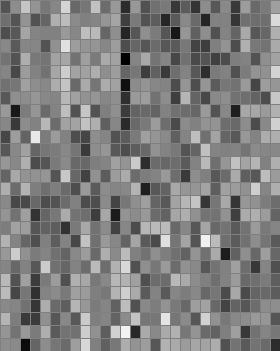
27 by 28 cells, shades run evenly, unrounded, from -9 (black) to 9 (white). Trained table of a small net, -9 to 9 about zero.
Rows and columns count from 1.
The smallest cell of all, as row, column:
5, 13
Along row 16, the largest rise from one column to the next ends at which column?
25
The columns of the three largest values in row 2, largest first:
28, 7, 6
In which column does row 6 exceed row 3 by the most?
18
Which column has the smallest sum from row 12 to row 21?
4
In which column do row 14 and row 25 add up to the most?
17
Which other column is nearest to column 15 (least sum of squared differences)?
16
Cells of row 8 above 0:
18
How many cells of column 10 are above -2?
23
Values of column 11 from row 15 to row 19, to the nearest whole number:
1 1 3 1 2
